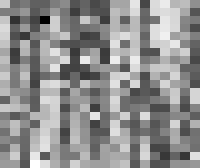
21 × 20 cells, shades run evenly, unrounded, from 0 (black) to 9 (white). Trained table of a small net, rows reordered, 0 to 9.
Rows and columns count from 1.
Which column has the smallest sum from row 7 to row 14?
4
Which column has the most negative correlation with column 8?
14
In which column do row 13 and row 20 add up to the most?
20
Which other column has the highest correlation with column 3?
18
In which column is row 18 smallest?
7
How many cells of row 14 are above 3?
15
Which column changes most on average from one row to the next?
13
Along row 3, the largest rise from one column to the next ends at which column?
6
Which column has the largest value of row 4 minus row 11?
16
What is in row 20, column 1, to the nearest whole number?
5
